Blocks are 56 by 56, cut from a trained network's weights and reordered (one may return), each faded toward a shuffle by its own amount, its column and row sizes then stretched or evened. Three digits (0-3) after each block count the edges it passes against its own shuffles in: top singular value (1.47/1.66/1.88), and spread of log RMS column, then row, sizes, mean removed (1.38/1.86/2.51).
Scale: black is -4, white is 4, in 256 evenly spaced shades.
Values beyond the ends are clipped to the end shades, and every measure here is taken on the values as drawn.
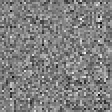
1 2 1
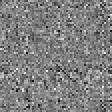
0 2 2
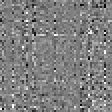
1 3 2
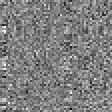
3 2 0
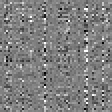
2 3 2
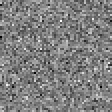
0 0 1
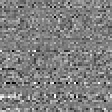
2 1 3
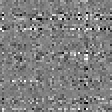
2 2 3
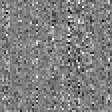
0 3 0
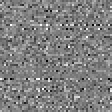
0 0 3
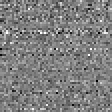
0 0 3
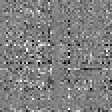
0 3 3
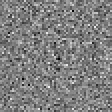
0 1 1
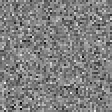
0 1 0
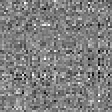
3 2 2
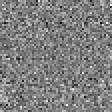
1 0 2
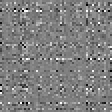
2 3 3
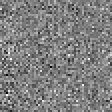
1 2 1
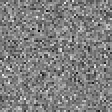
0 0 0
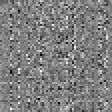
2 3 0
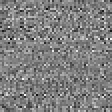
3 0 3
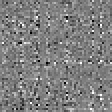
0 3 2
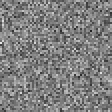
2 0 0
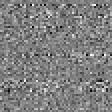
2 1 3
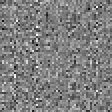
1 3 0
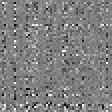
0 3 3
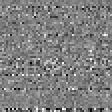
1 0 3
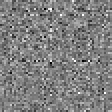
1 1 2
